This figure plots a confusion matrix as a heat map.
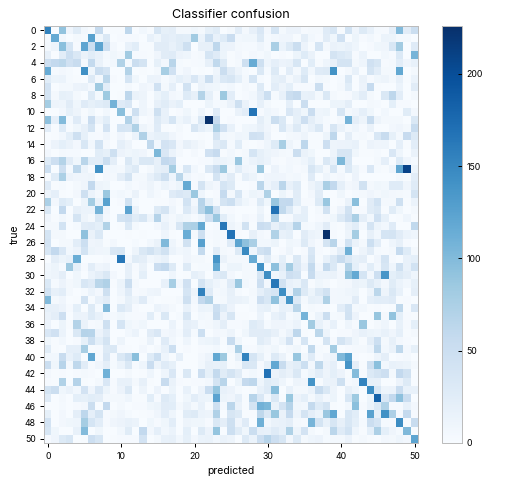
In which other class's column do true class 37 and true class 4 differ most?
28
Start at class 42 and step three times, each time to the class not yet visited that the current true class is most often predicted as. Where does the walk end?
29
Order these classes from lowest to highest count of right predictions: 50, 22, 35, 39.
39, 22, 35, 50
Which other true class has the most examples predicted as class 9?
15
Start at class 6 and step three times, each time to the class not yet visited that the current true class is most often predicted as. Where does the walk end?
21
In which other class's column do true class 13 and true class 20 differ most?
8
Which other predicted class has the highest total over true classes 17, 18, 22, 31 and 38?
7
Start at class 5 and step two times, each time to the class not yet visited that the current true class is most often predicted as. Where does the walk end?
26
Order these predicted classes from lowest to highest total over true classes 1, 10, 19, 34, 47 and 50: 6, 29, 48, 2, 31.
2, 48, 31, 29, 6
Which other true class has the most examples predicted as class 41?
40
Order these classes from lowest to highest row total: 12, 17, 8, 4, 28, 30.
12, 8, 28, 30, 4, 17
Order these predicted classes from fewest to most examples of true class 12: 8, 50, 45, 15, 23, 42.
45, 42, 15, 8, 50, 23
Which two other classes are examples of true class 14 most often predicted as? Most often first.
32, 35
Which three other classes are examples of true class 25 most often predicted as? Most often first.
38, 19, 5
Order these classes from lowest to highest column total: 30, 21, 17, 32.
17, 32, 30, 21
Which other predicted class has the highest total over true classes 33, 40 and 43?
27
